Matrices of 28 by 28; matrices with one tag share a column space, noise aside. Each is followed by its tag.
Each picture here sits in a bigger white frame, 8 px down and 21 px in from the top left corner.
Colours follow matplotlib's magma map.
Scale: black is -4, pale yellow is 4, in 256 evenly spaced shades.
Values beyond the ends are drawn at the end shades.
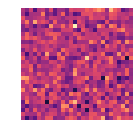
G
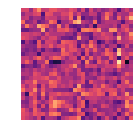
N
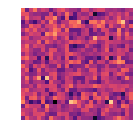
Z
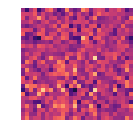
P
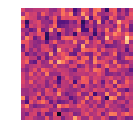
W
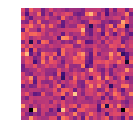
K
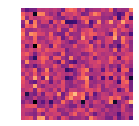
Z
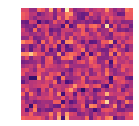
G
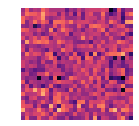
G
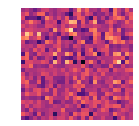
W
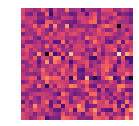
G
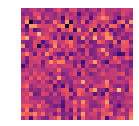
N
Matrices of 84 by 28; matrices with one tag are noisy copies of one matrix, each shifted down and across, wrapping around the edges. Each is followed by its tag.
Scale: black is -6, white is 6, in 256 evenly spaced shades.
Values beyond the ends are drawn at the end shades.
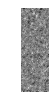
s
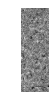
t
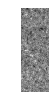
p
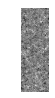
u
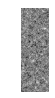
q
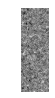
u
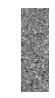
s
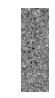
u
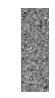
s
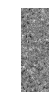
u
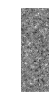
u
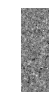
s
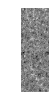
p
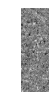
t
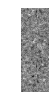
u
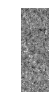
p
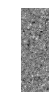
s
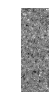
p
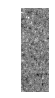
p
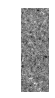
p
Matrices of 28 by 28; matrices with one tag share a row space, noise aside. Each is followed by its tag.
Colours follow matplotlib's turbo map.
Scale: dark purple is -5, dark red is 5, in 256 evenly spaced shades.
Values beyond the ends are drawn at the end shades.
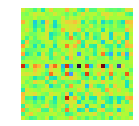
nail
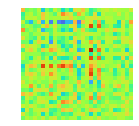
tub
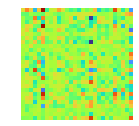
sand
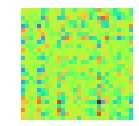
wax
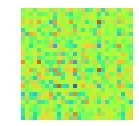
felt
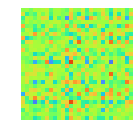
nail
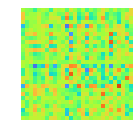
nail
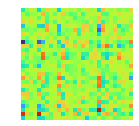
wax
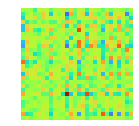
nail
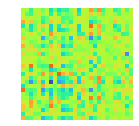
tub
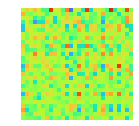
nail
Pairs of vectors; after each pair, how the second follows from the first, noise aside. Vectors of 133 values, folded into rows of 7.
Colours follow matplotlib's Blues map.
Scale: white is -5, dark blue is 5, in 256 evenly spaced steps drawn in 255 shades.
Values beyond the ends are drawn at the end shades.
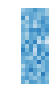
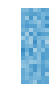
reversed, negated, shrunk.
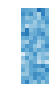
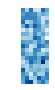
reversed, scaled up.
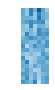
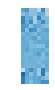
wrapped around, partly zeroed.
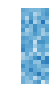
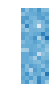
wrapped around, partly zeroed.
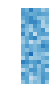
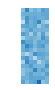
reversed, partly zeroed.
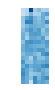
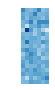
wrapped around, partly zeroed.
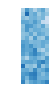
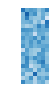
sign-scrambled.
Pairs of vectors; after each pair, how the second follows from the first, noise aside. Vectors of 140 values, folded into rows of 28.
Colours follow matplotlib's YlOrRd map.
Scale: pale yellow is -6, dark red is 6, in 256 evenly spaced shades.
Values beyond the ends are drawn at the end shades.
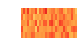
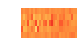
partly zeroed.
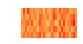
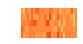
negated, partly zeroed.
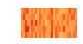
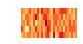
negated, scaled up.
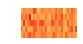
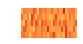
sign-scrambled.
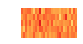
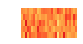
reversed, negated.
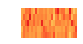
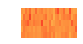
shrunk.
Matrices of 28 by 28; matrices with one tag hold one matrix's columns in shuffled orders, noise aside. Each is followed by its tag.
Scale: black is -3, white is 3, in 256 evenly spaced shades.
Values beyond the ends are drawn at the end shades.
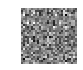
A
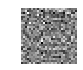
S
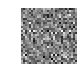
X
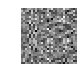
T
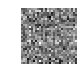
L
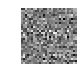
X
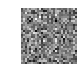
T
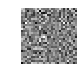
S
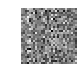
T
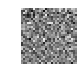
S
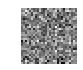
L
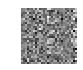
T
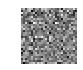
S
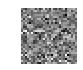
X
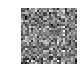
L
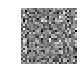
T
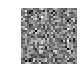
T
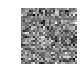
A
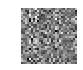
T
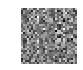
T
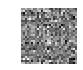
L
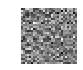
S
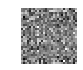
L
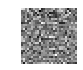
S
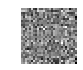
L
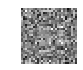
L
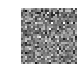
S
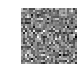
X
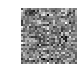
A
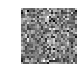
T
